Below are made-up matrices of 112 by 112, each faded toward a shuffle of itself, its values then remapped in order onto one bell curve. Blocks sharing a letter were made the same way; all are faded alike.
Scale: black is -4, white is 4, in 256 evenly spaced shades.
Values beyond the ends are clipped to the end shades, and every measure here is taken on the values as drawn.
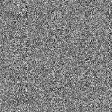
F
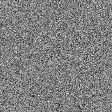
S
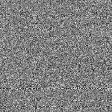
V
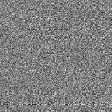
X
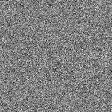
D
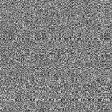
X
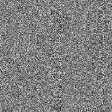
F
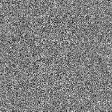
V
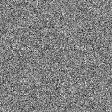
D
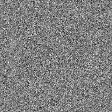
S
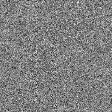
S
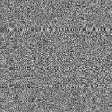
X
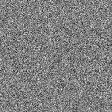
D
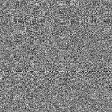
X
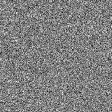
D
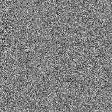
S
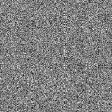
F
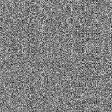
F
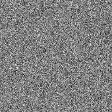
S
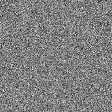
D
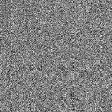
F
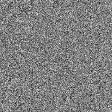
S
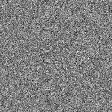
D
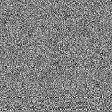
X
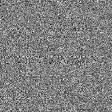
V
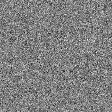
D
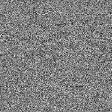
V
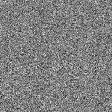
D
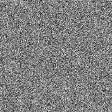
S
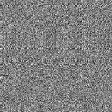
X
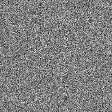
S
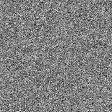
D
